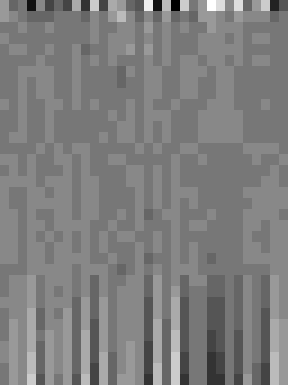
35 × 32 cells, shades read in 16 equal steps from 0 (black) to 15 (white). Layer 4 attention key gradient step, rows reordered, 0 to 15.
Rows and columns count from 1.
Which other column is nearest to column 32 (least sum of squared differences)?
8
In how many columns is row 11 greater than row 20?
10
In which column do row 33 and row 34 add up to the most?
20
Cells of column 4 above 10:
3
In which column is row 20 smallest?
17
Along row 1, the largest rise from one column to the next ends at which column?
21
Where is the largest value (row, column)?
1, 24
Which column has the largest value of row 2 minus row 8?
14
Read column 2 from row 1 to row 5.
6 8 7 7 8
